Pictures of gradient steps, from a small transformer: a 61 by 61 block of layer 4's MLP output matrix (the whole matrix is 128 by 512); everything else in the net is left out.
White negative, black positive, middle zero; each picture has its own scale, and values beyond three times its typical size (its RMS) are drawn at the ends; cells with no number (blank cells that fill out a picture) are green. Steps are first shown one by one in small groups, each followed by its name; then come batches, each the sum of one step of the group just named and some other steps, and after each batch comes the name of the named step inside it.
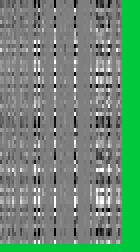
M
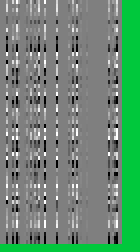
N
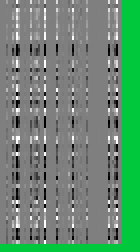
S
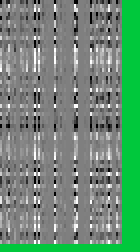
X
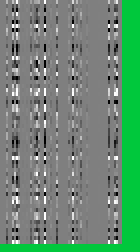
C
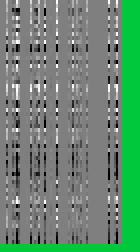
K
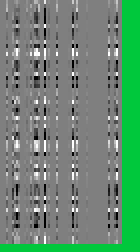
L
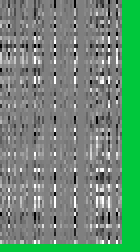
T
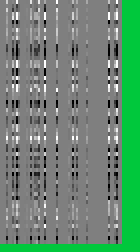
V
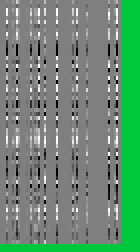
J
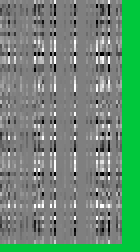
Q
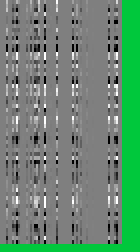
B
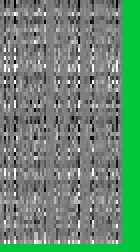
V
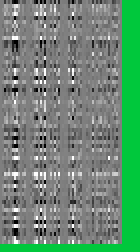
C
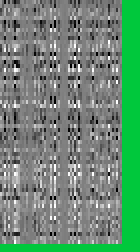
Q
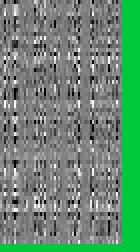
Q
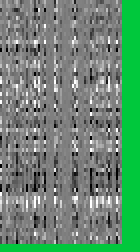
K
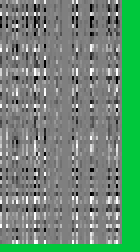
C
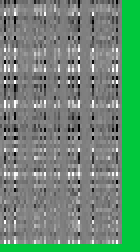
X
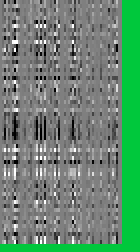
K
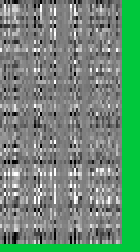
M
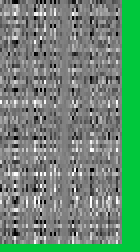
T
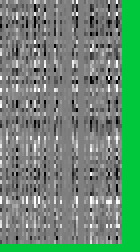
V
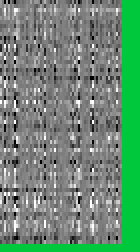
S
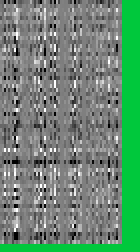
S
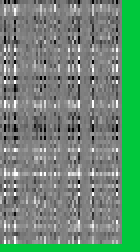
X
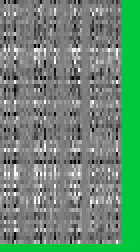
L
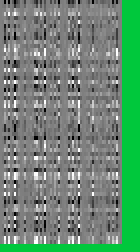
L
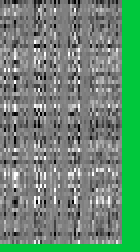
M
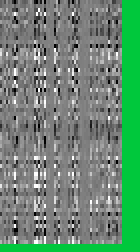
B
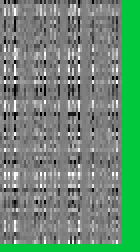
L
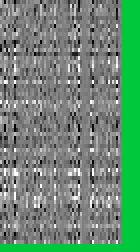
T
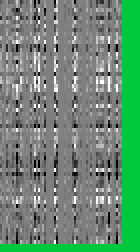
K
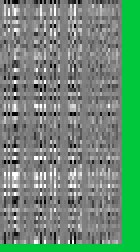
T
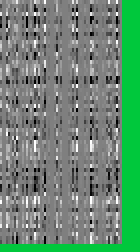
N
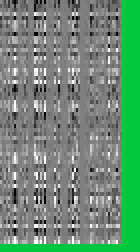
T
